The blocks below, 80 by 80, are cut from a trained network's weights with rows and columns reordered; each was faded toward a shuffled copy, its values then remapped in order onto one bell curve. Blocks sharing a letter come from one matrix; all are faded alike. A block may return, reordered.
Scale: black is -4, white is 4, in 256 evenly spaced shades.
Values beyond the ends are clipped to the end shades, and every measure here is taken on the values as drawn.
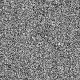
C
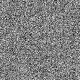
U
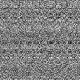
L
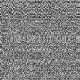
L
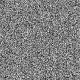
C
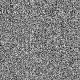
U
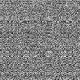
L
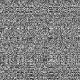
L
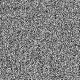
C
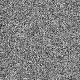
U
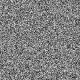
C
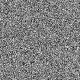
C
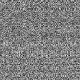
L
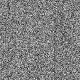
U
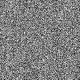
C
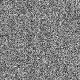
C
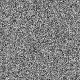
C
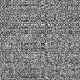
L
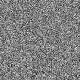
C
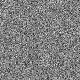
C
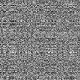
L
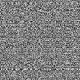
L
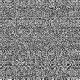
L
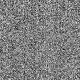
U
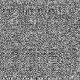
L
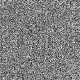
U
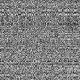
L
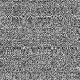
L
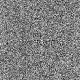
U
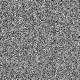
C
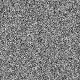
C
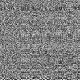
L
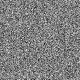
C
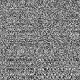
L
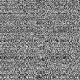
L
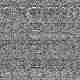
L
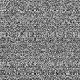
L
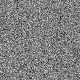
U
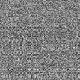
L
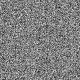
U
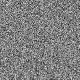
C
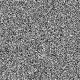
C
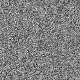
C
